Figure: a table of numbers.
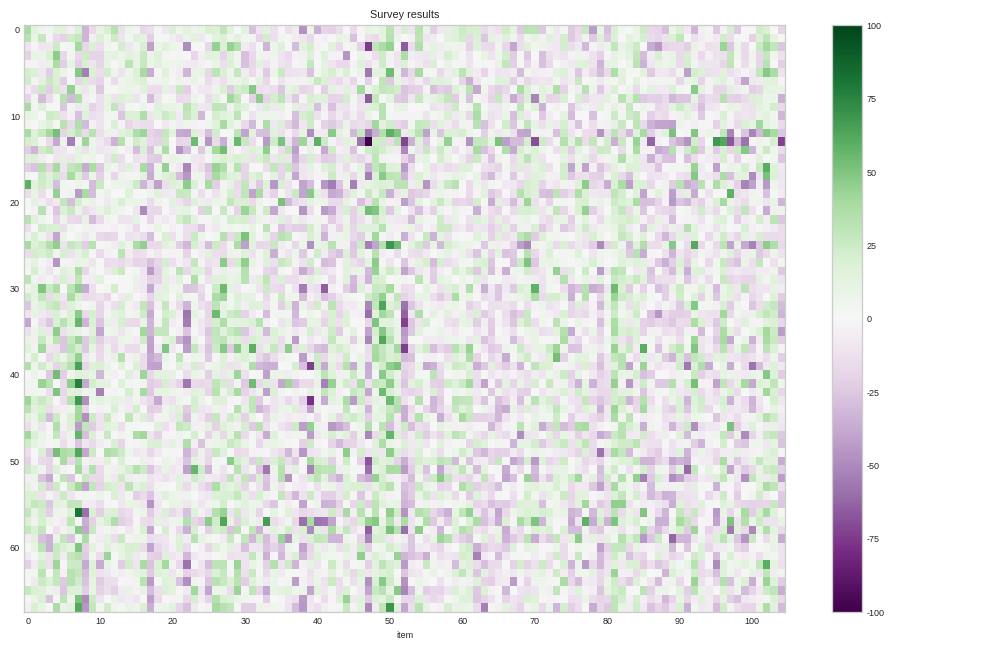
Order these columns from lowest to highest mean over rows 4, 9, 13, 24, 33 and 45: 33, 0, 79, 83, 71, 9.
33, 79, 71, 9, 0, 83
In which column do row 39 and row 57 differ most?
39
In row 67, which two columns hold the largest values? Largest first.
50, 7
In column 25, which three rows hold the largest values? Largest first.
57, 18, 21
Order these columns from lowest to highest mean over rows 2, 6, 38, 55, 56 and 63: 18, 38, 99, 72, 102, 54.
38, 99, 18, 72, 54, 102
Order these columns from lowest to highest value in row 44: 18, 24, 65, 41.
65, 18, 24, 41
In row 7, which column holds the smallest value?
62
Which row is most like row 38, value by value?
28
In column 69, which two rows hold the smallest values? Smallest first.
25, 12
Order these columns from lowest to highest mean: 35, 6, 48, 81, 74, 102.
35, 74, 6, 102, 48, 81
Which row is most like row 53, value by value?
45
